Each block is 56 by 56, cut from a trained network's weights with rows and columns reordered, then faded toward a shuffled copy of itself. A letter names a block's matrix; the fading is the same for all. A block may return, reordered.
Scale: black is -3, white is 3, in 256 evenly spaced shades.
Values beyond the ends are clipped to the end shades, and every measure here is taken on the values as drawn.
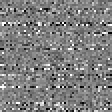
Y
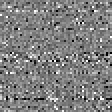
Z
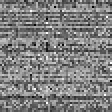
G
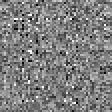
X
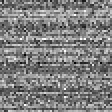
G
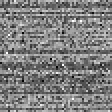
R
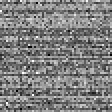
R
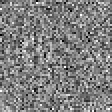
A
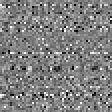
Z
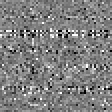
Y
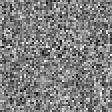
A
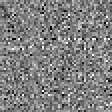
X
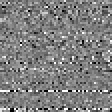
Y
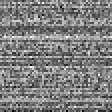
G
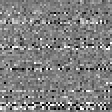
Y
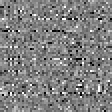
Z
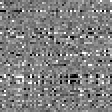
Y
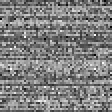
R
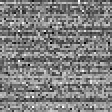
R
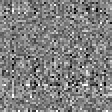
X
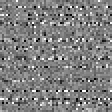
Y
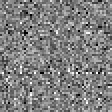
X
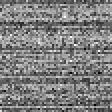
G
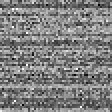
R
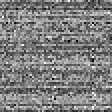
G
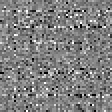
Z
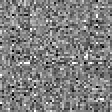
X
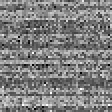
R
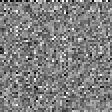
X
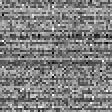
G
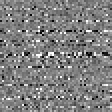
Y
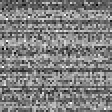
G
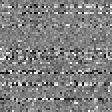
Y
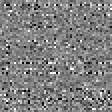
Z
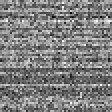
G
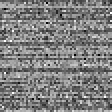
R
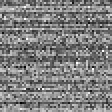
G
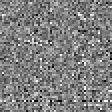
X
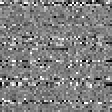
Y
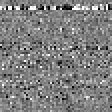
Y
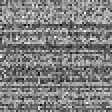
G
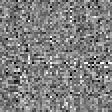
X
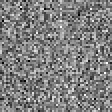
A
